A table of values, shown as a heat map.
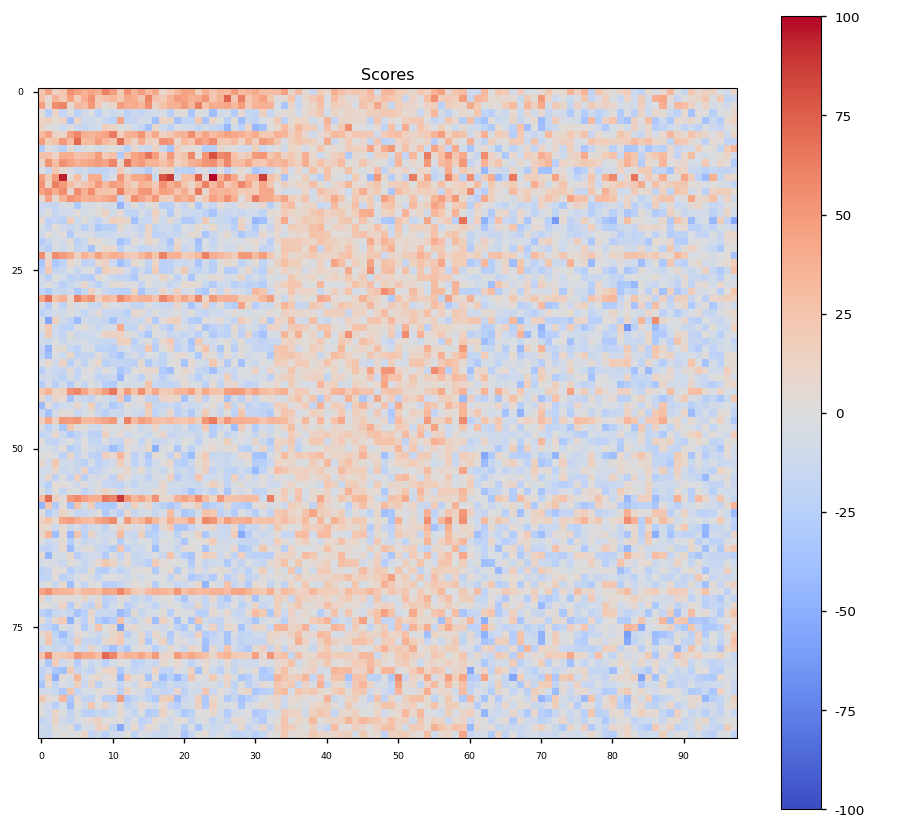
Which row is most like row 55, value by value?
26
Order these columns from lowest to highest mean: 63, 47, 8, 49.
63, 8, 49, 47
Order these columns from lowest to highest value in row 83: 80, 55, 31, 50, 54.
80, 31, 54, 55, 50
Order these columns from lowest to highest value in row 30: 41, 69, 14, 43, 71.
71, 14, 69, 41, 43
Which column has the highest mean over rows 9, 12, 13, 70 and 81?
24
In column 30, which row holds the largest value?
15
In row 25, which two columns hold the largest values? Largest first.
46, 43
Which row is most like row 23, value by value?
13
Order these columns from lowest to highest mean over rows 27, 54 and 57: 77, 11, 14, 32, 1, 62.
62, 77, 14, 32, 1, 11
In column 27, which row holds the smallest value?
47
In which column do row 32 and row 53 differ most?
86
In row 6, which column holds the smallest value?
66
